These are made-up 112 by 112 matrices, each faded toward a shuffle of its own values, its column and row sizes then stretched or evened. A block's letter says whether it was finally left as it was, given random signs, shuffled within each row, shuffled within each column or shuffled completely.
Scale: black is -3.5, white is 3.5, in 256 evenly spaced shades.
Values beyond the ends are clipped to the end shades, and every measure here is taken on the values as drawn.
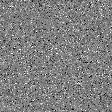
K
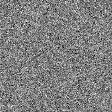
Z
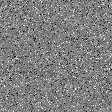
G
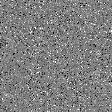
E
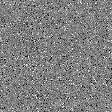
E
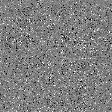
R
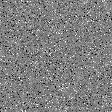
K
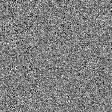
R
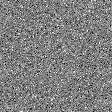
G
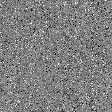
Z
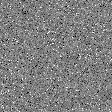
G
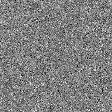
Z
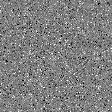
R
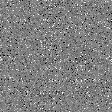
E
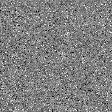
R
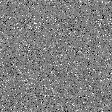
K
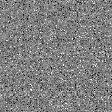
E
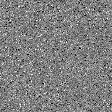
K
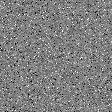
G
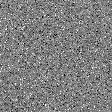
G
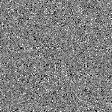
E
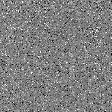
E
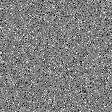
G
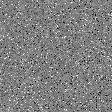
G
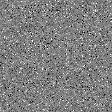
R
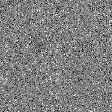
E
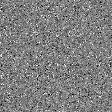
R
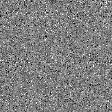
R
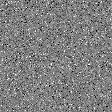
K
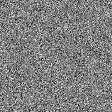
Z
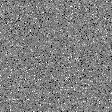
K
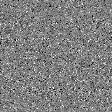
K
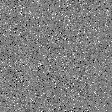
Z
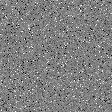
G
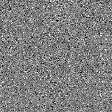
E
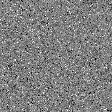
Z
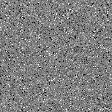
R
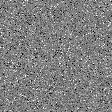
G
